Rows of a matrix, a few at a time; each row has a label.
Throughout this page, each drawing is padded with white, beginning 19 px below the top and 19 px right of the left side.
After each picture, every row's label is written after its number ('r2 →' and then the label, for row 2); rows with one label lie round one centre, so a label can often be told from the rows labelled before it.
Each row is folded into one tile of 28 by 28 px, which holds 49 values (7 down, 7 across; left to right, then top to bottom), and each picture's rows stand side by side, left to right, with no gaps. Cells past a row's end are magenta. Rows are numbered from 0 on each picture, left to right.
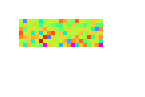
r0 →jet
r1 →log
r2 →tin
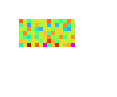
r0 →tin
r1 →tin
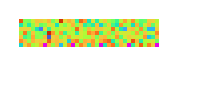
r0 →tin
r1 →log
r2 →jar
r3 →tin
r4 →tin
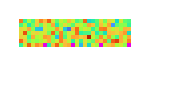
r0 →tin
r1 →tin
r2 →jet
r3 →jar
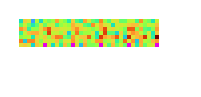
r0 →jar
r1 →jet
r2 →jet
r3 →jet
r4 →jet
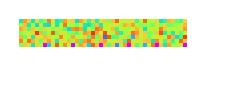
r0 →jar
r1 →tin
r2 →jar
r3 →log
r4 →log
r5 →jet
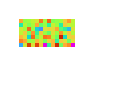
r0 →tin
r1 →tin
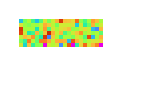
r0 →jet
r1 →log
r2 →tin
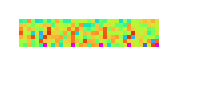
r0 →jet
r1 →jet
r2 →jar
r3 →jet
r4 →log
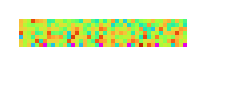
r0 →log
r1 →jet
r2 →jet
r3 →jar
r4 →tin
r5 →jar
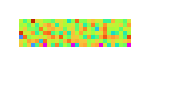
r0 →log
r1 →jet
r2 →tin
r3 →jet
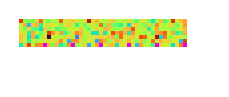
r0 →tin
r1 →log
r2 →log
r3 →jar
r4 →jet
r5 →log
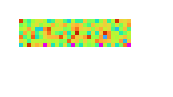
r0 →tin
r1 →jet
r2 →jet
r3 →log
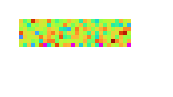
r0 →log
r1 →tin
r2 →jet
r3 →jar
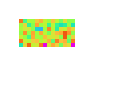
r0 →tin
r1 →jar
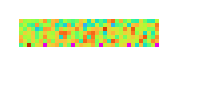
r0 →tin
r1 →jar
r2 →jar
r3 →jar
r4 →jet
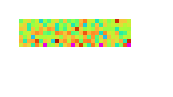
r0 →jar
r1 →jar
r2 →jar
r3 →log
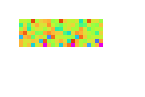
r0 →log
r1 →log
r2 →log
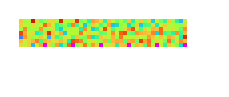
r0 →log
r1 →log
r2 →tin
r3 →jar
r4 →jar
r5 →jet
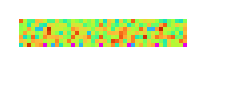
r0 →tin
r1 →jet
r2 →jet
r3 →jar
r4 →tin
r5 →jet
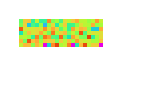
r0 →jar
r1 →tin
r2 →tin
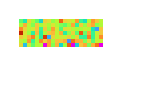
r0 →jet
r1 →log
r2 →tin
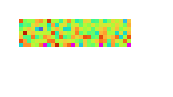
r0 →tin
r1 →tin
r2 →jet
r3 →jet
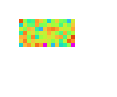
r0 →tin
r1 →jet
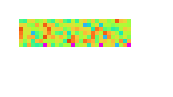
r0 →jet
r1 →jet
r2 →jar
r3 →log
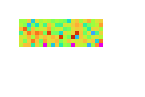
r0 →jar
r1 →jet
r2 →log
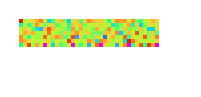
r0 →tin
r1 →jet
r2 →log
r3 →log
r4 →tin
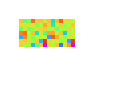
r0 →log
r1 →log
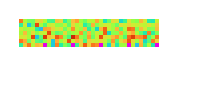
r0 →tin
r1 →jet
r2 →tin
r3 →jet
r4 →jet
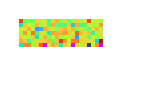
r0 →tin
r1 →jar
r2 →log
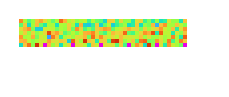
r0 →tin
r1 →log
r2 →jar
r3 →jar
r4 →jar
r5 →jet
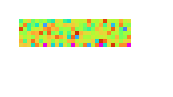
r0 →jar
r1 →jet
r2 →log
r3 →tin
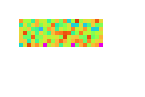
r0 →tin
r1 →jar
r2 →tin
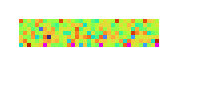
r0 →tin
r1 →log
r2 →jet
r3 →log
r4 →log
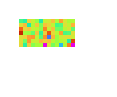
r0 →jet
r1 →log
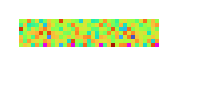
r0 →jar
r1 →log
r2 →jet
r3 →tin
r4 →log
